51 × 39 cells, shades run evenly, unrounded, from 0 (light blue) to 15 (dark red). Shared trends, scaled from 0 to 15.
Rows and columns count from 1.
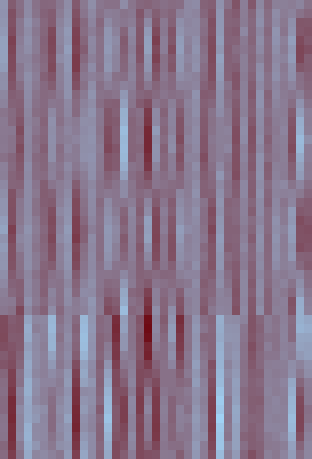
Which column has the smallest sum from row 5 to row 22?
16
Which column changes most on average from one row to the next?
19
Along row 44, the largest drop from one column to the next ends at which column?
28
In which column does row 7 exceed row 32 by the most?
38
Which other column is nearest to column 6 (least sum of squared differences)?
34
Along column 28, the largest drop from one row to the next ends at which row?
36
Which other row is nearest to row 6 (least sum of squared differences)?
5
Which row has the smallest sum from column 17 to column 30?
47
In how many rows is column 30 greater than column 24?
35
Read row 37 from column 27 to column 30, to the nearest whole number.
8 3 5 5
